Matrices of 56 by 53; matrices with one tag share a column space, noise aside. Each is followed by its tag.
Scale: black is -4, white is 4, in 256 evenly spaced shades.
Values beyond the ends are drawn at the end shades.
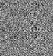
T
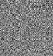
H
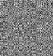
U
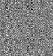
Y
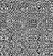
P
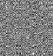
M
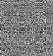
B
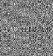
T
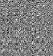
B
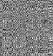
P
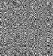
M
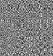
P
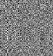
H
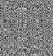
P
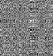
P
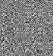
B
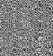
P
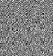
B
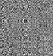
P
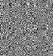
U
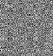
H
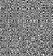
P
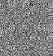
U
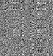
Y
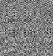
B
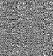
M
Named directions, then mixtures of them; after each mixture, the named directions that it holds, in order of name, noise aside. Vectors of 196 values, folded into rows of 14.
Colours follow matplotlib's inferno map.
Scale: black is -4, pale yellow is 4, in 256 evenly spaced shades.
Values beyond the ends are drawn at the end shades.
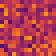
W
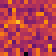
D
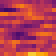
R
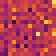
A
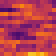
R.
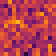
D.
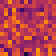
D, W.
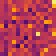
A.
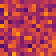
W.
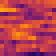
R.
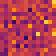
A.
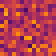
W.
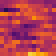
R.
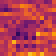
A, R.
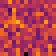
D.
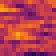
R.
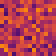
W.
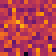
D.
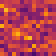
R, W.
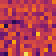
A, D.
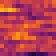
R.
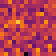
D.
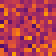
W.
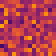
W.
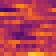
R.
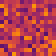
W.
